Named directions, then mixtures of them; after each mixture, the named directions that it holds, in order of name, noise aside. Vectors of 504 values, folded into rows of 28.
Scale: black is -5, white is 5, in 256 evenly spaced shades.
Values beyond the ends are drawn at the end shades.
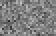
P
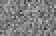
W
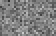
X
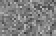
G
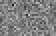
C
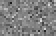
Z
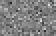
Z.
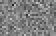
C.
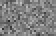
P.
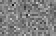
C.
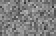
W, X.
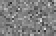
Z.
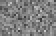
G, Z.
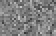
G.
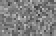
G, Z.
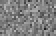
W.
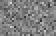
C, Z.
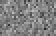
W.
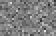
Z.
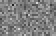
C.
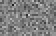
C.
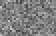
P, X.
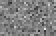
W, Z.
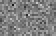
C.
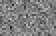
C, P.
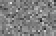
Z.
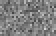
W.
